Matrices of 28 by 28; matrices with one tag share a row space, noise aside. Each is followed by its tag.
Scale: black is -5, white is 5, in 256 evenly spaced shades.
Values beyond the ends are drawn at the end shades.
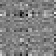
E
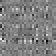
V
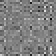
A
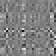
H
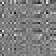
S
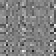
H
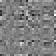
E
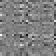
E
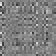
V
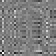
S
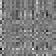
V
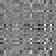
A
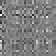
V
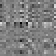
E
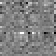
E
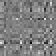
A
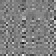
H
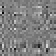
S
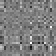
A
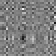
H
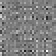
V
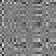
S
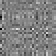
V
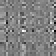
H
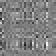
V
